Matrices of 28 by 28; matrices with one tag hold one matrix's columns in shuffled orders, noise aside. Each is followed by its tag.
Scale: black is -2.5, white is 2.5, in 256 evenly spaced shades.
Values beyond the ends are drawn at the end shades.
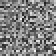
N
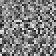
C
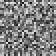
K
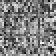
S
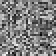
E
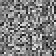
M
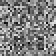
M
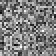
M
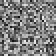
N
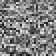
C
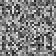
M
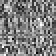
S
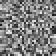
C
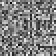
E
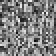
S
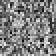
S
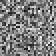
M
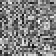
E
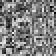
S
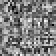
S
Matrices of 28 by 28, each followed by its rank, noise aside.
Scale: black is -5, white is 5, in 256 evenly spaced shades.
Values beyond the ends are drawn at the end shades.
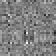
five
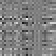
two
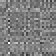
three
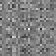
three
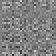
four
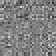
four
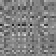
two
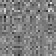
three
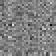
five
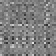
two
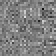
four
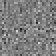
five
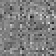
four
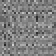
three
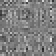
four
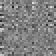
three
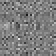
four
